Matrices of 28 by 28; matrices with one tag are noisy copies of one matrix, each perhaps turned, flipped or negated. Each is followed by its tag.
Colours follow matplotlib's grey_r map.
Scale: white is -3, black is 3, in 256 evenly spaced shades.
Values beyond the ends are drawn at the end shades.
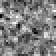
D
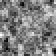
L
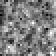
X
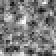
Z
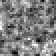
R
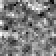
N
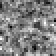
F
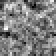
N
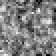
F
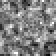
R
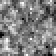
L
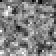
X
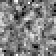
D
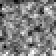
X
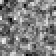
R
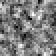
D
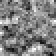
N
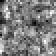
Z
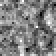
N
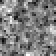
R
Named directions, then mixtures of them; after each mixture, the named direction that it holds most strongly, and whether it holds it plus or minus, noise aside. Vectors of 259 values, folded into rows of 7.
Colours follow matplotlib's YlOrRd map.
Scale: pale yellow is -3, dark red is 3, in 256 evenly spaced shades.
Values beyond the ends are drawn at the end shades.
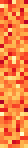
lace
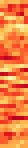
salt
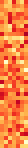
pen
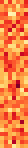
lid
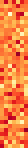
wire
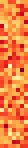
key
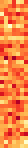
pen, plus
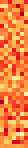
lace, plus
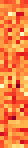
wire, plus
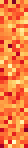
wire, plus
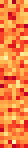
lid, minus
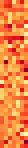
pen, minus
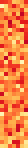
lace, plus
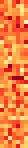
key, minus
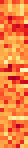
salt, minus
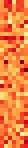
pen, minus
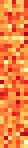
pen, plus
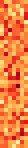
lace, minus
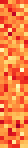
key, minus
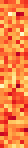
wire, plus
